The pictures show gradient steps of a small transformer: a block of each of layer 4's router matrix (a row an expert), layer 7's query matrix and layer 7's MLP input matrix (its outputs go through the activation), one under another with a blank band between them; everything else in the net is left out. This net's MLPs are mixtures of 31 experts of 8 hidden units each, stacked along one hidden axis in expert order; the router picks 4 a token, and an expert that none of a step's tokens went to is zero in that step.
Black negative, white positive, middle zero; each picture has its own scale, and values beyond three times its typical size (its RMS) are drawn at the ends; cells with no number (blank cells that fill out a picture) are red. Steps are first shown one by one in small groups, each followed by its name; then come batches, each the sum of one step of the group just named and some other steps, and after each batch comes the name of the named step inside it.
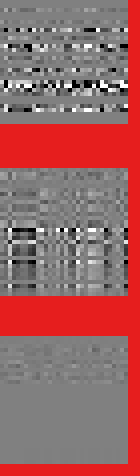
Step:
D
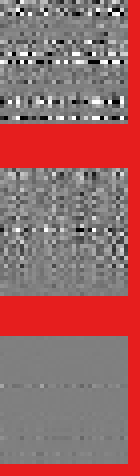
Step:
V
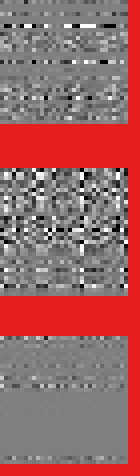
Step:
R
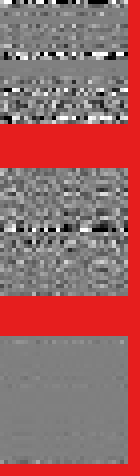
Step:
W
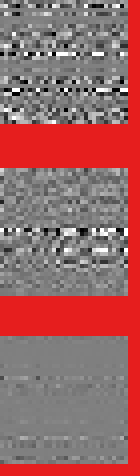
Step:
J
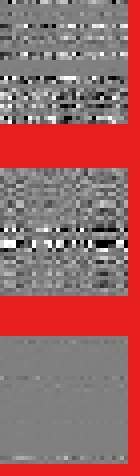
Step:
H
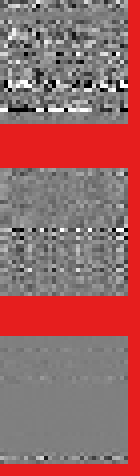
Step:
D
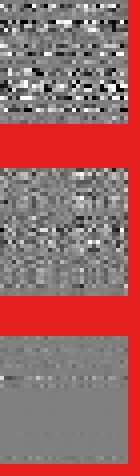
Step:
R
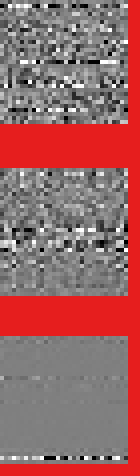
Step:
H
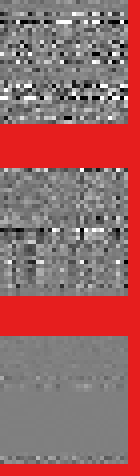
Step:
D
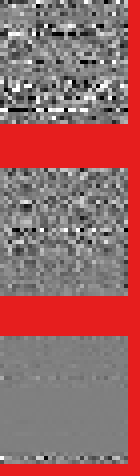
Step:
D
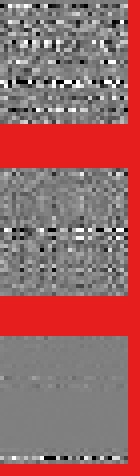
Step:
R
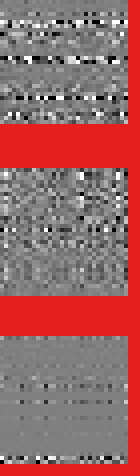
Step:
R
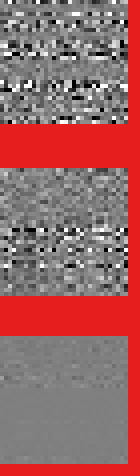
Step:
D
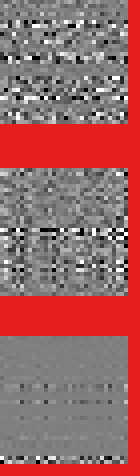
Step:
J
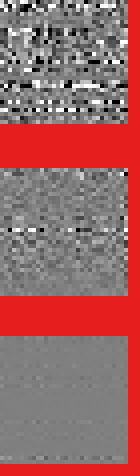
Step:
V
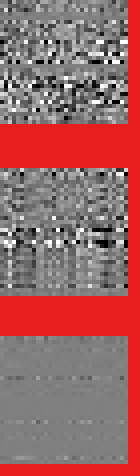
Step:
H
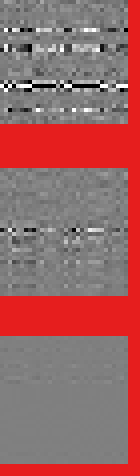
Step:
D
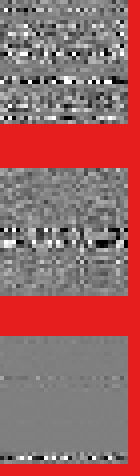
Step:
H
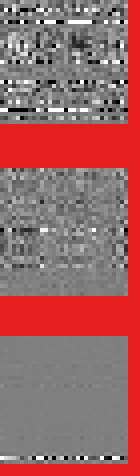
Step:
V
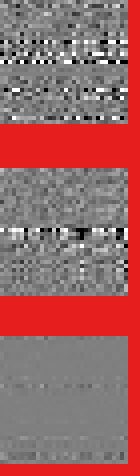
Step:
J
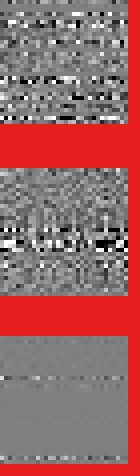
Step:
H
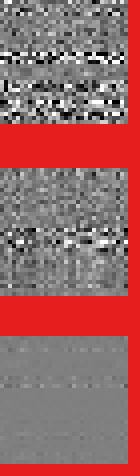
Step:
V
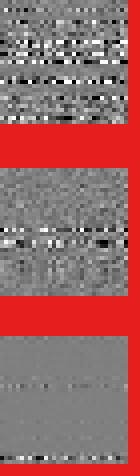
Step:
H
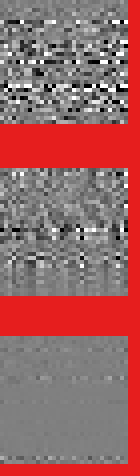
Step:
D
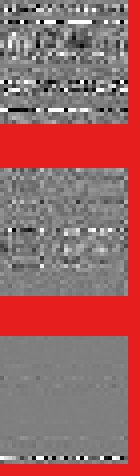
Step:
J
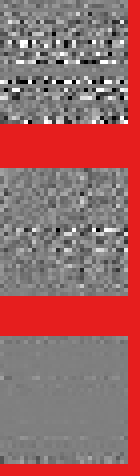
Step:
J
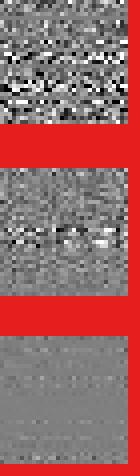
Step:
J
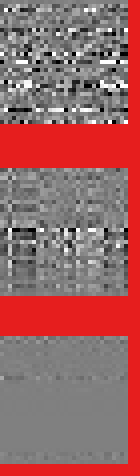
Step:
D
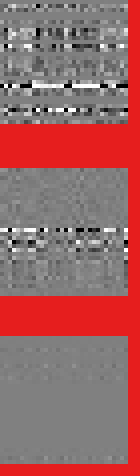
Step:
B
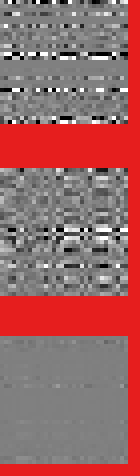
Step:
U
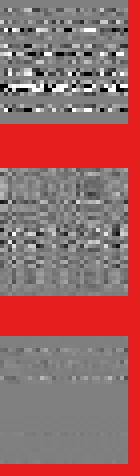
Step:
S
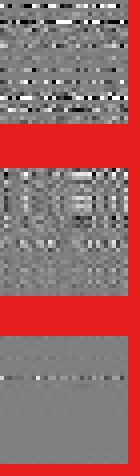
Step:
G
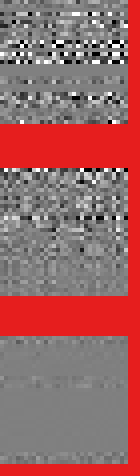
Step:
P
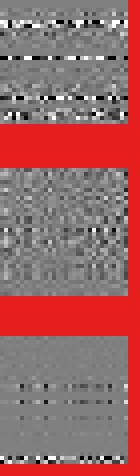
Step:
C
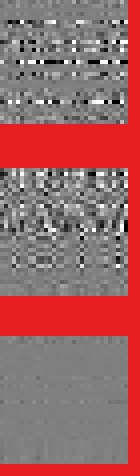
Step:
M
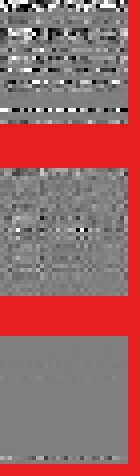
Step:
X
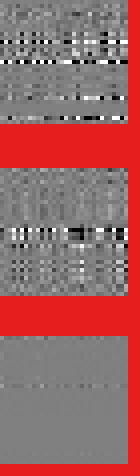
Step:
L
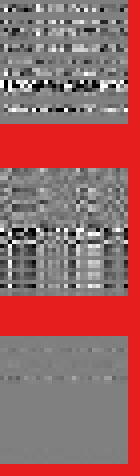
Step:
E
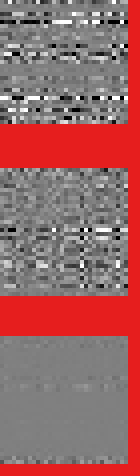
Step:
U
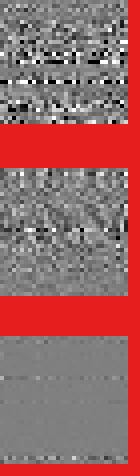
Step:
M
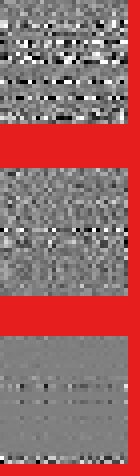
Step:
C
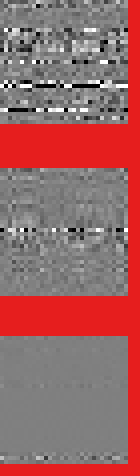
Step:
L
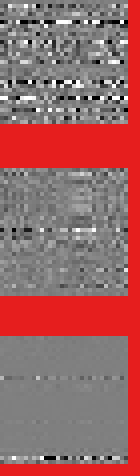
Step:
G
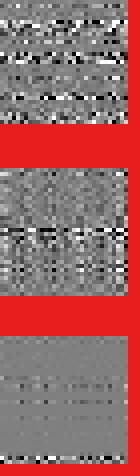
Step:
C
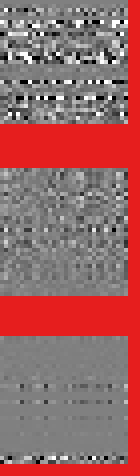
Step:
C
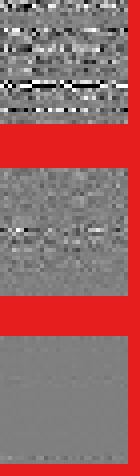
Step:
X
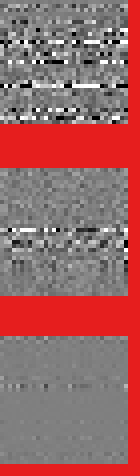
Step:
B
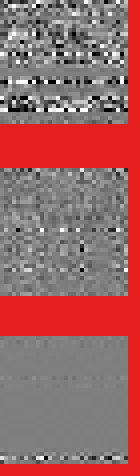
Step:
P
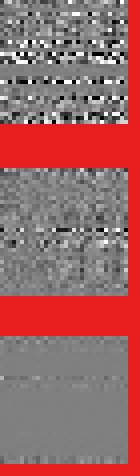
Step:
P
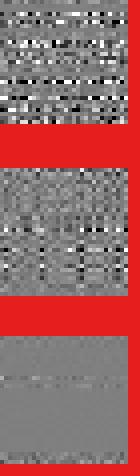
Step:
P
